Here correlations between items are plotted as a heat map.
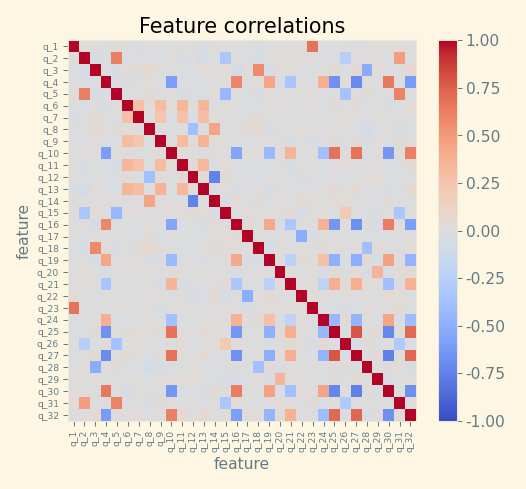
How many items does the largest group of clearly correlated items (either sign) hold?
10
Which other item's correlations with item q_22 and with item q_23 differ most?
q_1
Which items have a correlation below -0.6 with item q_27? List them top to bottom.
q_4, q_16, q_30
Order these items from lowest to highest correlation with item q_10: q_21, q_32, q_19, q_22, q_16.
q_16, q_19, q_22, q_21, q_32
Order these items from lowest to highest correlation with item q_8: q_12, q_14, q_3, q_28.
q_12, q_28, q_3, q_14
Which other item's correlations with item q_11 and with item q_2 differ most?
q_5
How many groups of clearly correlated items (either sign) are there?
8
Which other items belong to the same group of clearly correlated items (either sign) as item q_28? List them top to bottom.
q_3, q_18
